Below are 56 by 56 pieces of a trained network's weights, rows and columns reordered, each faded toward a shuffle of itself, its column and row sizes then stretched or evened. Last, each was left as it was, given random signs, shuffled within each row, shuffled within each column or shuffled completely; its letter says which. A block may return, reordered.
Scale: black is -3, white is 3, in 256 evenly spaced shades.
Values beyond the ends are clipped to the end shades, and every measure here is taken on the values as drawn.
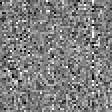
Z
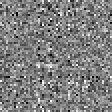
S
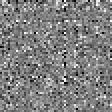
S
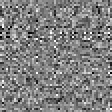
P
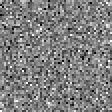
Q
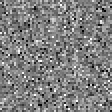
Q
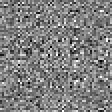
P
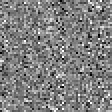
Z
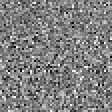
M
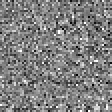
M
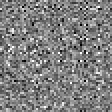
P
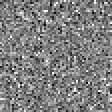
Q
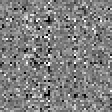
S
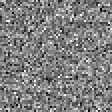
Q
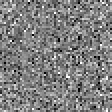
Z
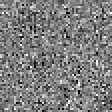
S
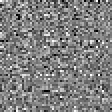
P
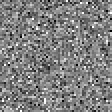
Q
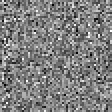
Z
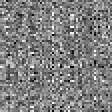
P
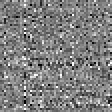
P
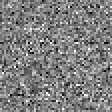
M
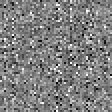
Z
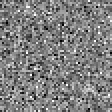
Q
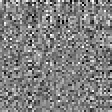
P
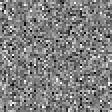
Z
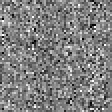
Z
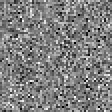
Z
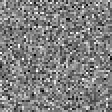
Q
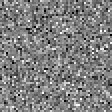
Q
